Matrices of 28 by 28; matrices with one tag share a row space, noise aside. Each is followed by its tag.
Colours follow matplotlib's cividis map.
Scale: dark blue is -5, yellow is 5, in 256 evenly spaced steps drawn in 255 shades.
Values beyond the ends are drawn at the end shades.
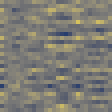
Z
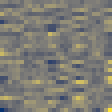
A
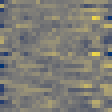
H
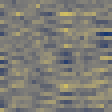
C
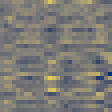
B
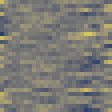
H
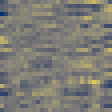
H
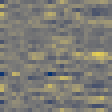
Z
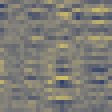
Z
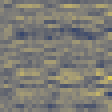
B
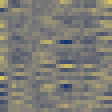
C
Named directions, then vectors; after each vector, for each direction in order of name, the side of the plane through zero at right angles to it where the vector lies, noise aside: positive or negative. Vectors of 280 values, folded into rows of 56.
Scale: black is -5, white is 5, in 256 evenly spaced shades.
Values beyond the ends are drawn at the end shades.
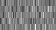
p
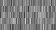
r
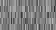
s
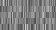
positive, positive, positive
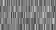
positive, positive, positive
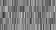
positive, negative, negative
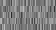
negative, positive, positive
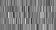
positive, positive, negative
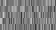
negative, positive, positive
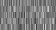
positive, positive, positive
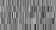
negative, negative, negative
